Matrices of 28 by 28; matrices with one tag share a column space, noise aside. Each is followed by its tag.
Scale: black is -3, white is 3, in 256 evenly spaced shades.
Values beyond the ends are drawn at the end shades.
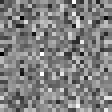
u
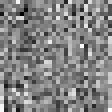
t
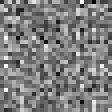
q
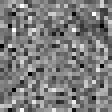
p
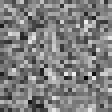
u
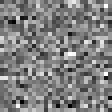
u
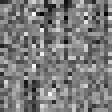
t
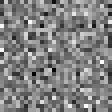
u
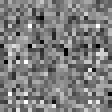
p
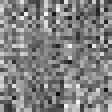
t
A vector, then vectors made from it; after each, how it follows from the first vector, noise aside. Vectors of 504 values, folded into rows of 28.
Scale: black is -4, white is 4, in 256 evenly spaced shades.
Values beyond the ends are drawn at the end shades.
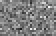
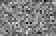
wrapped around, negated.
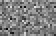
reversed, negated.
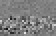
reversed, negated, partly zeroed.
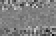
wrapped around, negated, partly zeroed.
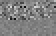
reversed, negated, partly zeroed.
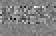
reversed, negated, partly zeroed.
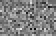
negated.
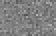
wrapped around, shrunk.
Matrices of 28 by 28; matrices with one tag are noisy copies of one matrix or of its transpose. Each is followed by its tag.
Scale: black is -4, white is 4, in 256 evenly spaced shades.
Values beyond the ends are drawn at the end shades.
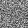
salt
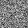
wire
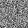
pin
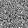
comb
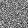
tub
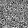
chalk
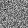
tub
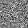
pin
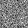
comb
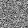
wire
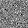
tub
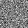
tub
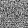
salt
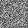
comb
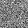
salt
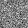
chalk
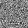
tub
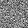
tub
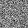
chalk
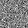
wire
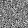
pin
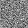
tub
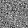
wire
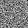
tub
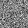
wire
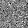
salt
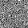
wire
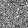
chalk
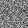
salt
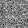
chalk
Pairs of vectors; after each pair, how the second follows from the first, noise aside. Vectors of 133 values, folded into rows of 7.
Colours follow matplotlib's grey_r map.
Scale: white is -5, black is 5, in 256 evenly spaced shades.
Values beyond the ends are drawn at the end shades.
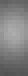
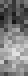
wrapped around, scaled up.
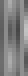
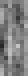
reversed, negated.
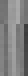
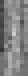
reversed.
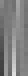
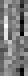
wrapped around, scaled up.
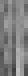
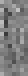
wrapped around, negated, partly zeroed.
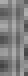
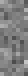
wrapped around, negated, partly zeroed.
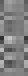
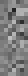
wrapped around.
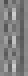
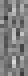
reversed.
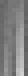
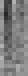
reversed, negated.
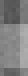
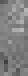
wrapped around, negated, partly zeroed.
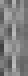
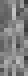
reversed.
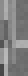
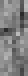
reversed, negated.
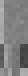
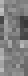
wrapped around.
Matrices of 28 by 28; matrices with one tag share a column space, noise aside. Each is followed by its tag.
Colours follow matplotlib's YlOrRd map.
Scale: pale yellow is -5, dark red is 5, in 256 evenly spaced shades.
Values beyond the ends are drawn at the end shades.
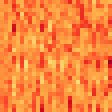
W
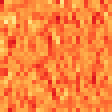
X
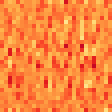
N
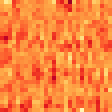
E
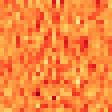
X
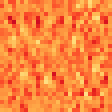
X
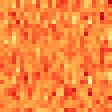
X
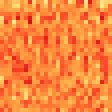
X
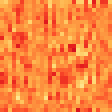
N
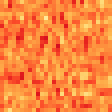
X
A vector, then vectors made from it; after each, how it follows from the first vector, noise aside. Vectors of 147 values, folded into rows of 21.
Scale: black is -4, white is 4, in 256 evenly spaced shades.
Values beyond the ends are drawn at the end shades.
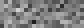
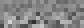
partly zeroed.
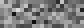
copied.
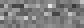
reversed, negated, partly zeroed.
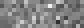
reversed, negated, partly zeroed.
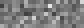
reversed, negated, partly zeroed.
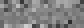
wrapped around, partly zeroed.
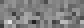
partly zeroed.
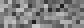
copied.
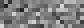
negated.
